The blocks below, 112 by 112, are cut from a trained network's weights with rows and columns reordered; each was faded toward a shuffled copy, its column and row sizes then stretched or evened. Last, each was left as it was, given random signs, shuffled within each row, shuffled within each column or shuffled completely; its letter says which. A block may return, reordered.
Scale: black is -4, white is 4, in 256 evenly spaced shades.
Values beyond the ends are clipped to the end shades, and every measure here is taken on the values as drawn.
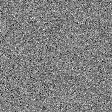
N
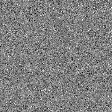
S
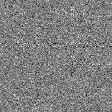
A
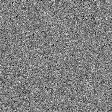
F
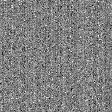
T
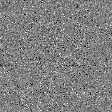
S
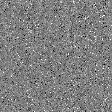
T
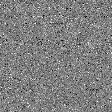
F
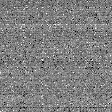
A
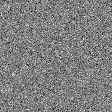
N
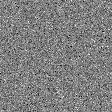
N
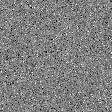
N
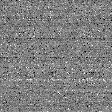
A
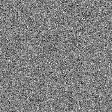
T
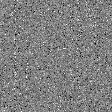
T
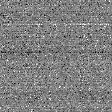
A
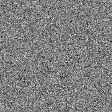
F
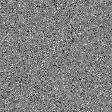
T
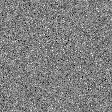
N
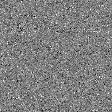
F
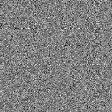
A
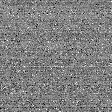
F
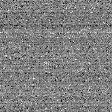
A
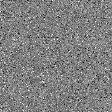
S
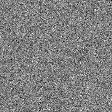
S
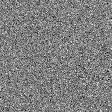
N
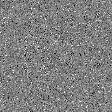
T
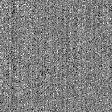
A
